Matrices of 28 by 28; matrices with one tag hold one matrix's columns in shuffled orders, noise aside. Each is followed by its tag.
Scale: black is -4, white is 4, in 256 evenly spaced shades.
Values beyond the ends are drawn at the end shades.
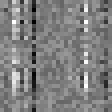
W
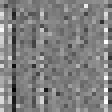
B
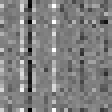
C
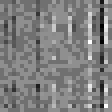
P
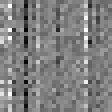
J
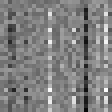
B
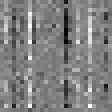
P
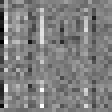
P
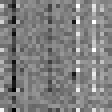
C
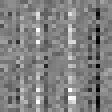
B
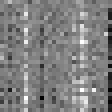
B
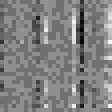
P
